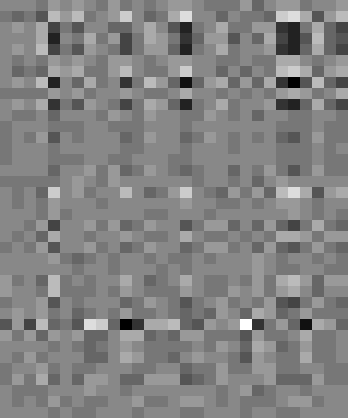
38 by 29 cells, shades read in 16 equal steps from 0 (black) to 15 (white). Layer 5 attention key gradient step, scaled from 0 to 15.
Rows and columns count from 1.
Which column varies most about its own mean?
25
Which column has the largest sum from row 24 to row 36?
22
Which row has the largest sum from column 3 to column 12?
2
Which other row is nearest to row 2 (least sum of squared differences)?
7
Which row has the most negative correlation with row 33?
30
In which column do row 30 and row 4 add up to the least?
11
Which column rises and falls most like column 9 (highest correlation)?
21
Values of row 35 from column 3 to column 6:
7 10 6 8
